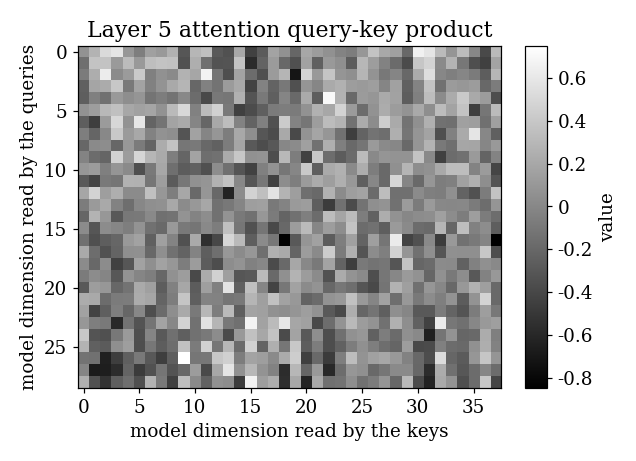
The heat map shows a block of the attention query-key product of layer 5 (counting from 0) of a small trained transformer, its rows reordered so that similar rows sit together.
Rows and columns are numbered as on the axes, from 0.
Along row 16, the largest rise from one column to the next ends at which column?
13
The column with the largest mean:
28
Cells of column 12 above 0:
11
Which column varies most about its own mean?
15
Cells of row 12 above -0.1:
28
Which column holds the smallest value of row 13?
22
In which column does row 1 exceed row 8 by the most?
6
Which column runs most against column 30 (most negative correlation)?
36
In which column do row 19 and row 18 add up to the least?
3
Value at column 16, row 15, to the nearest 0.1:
-0.1
